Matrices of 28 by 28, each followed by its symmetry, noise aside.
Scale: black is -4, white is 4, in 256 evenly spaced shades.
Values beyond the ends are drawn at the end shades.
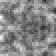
mirrored top to bottom.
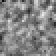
no symmetry.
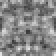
mirrored left to right.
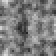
mirrored top to bottom.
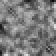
symmetric.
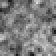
symmetric.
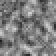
symmetric.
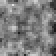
mirrored top to bottom.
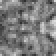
mirrored top to bottom.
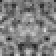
mirrored left to right.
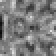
mirrored top to bottom.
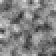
symmetric.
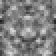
mirrored left to right.
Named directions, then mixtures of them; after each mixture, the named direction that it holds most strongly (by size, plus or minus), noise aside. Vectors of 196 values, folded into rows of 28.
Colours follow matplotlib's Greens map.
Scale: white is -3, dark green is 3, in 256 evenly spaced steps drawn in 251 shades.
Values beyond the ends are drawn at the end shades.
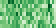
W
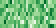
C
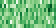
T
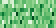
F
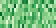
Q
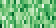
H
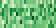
F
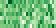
W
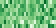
C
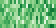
C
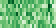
W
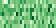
F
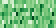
F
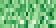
C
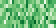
C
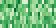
Q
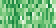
W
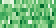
F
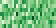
F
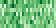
T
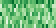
Q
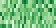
Q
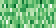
T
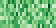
W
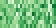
W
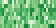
C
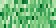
F
